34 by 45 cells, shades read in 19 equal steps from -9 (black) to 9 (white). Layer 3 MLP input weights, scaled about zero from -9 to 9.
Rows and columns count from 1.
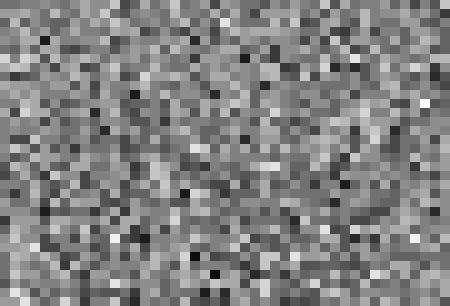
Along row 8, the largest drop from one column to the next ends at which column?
34
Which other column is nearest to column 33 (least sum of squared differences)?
45
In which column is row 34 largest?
3
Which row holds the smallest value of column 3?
16
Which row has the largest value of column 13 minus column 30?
25
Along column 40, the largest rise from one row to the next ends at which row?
13
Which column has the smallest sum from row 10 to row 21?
14
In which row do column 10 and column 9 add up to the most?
7
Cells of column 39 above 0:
17
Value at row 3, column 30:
5
